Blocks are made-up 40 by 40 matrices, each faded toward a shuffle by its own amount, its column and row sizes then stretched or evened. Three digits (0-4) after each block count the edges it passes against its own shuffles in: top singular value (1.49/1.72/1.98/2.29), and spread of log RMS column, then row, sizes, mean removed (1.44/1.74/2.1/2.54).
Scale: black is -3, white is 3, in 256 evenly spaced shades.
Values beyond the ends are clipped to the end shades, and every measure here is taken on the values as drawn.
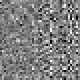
3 4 0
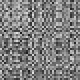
4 3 0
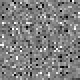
1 2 1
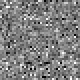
0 1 1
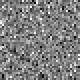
0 1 0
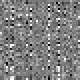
3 4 0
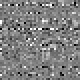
2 0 4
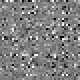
0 3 4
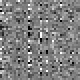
2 4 3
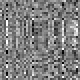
4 4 0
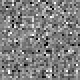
1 1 2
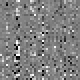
1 4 1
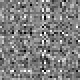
3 3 2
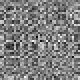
3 0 3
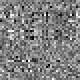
2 0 3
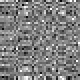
4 1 2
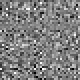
1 2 3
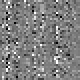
1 4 0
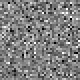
0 0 2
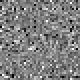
0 1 2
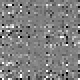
2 4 4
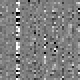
3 4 0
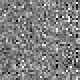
1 3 0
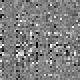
1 3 3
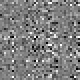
2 3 2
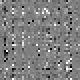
1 4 1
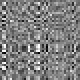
4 4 3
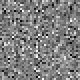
1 3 0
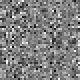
2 3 0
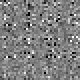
1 3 2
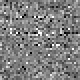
1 0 2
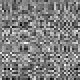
3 1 3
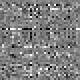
2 2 4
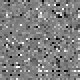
1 1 3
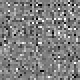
2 3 1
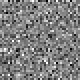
2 0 2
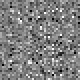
0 3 0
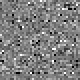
1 0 2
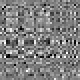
4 0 4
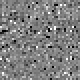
1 0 1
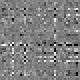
4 3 4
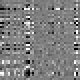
4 4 4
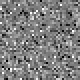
0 0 1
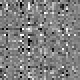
2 4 2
